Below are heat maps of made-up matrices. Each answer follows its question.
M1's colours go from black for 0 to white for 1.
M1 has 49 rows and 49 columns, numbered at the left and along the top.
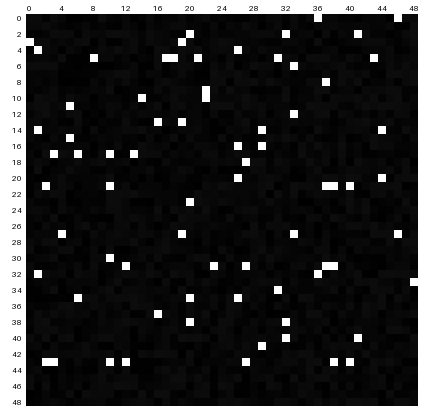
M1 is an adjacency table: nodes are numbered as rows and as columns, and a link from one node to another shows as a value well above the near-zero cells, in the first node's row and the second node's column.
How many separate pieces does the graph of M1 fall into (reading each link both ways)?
9
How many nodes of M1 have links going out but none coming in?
6
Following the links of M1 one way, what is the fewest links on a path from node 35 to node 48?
3
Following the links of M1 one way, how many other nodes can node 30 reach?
6
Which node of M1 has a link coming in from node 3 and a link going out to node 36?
node 0
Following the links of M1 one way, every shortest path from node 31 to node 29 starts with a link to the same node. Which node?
node 37
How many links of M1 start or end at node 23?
2
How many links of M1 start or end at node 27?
7
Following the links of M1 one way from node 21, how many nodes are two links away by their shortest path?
6
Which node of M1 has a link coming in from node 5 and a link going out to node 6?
node 17
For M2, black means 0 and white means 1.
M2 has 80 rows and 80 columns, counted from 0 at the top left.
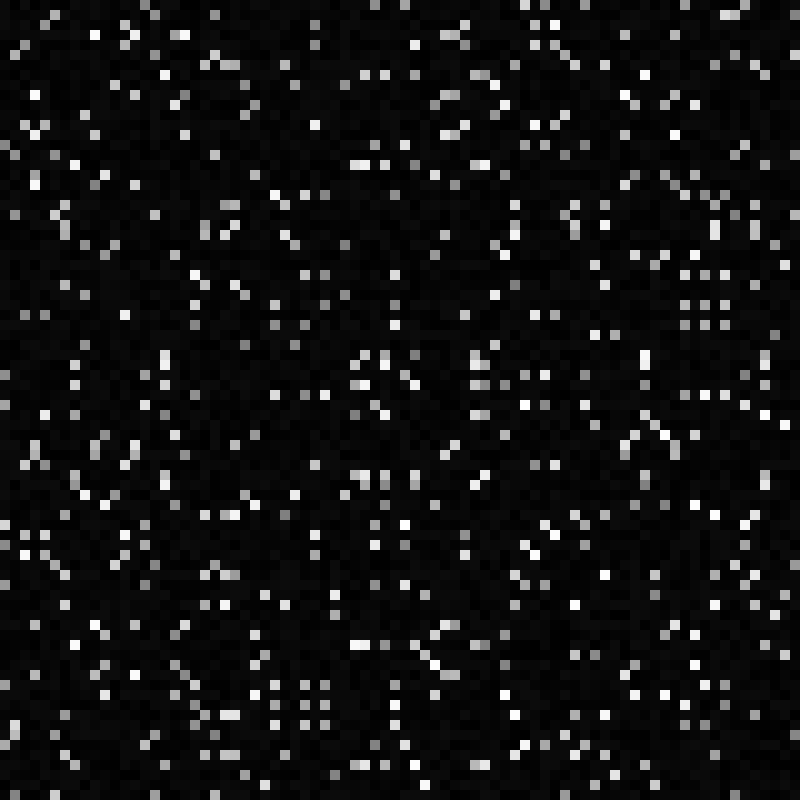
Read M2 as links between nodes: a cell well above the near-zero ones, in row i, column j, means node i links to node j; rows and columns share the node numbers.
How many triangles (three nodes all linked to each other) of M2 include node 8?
8
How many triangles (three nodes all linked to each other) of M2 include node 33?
1
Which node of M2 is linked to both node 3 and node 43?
node 17
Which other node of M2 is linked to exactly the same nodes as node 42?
node 26
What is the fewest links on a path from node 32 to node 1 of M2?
2
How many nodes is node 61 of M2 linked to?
2
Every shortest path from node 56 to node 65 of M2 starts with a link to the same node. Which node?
node 11
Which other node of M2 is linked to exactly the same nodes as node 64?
node 16
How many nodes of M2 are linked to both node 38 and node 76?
8
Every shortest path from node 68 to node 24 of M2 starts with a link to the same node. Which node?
node 72
